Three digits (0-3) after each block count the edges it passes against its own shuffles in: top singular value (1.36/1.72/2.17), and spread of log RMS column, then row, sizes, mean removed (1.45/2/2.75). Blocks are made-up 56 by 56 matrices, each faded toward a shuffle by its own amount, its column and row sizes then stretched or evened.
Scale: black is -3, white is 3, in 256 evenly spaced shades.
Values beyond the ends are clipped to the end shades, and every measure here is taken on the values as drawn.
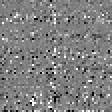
0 2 2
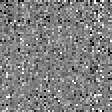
0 2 1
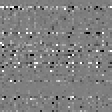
2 1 3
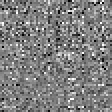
0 2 3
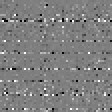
1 1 3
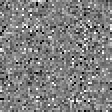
0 1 1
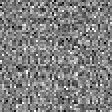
3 0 0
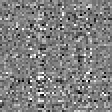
1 2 2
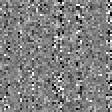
1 3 0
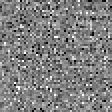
2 1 0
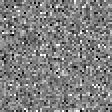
1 0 1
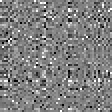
3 1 1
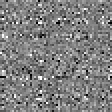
2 2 2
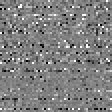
0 0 3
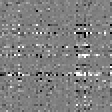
2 2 3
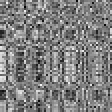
3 2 1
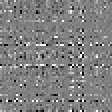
3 3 3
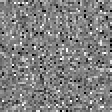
1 2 0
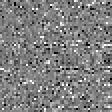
2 0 1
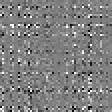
2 3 3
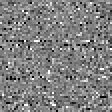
0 0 2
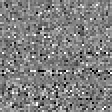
1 0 2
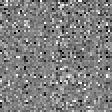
1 2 2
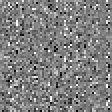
0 3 0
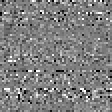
0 0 3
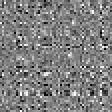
3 2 2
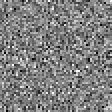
2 0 1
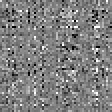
1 3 2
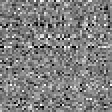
2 0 2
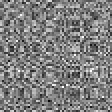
3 0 1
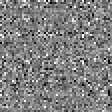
1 1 2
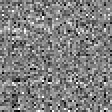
2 2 1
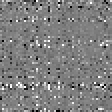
1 2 3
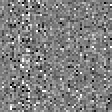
1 2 0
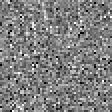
0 1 0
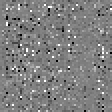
0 2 1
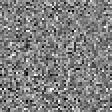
2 1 1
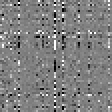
3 3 2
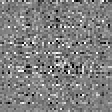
1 1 3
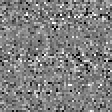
0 0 2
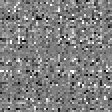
2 1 2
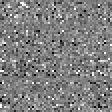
0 1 2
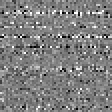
2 0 3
